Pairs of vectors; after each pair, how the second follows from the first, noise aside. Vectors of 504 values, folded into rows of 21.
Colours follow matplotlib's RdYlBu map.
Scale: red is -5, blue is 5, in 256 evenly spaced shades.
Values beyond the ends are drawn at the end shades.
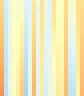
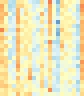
reversed.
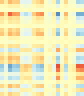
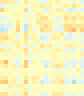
reversed, negated, shrunk.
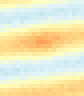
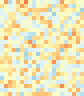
shuffled.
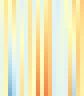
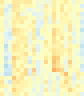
wrapped around, negated, shrunk.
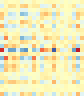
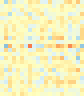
reversed, negated, shrunk.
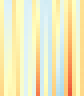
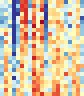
reversed, negated, scaled up.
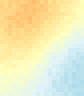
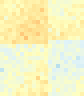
wrapped around, negated, shrunk.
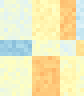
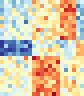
scaled up.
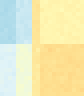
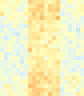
wrapped around, negated, shrunk.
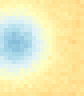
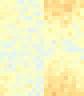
wrapped around, negated, shrunk.
